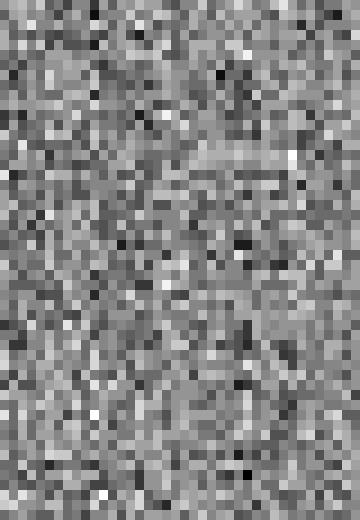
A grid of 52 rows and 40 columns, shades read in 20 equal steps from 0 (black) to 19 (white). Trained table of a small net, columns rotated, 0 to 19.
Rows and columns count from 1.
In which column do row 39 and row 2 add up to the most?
19
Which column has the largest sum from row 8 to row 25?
33
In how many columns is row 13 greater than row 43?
17
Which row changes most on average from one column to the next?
27
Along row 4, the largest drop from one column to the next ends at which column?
35
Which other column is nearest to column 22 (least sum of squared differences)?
15
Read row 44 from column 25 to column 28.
7 11 15 12
